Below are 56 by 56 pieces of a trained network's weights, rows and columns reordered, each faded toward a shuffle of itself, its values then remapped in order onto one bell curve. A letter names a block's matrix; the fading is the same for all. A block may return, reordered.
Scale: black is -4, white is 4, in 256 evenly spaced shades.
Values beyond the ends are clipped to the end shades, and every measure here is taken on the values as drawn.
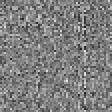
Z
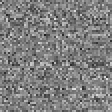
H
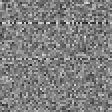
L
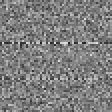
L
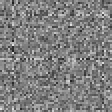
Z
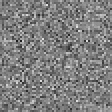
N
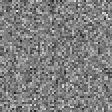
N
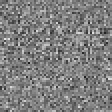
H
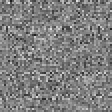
H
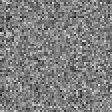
N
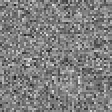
N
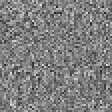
N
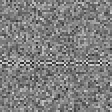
L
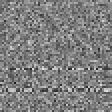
L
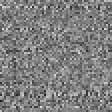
H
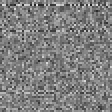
L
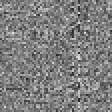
Z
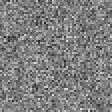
N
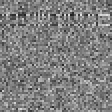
L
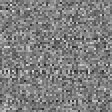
H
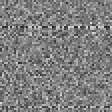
L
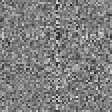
Z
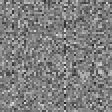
Z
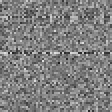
L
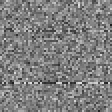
L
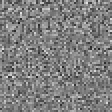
H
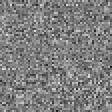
H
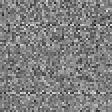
L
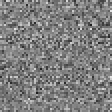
H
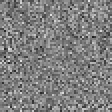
N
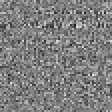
H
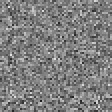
N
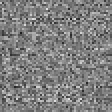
H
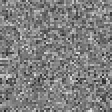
N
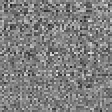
H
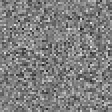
N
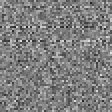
L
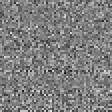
H
